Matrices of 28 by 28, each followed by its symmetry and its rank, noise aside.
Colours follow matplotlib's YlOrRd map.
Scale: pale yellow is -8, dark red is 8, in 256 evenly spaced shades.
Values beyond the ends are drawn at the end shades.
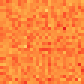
no symmetry, rank seven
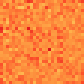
symmetric, rank eight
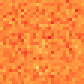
no symmetry, rank eight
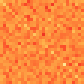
symmetric, rank eight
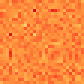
symmetric, rank seven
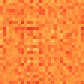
no symmetry, rank six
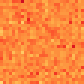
no symmetry, rank seven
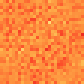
symmetric, rank seven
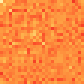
symmetric, rank six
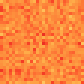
no symmetry, rank seven
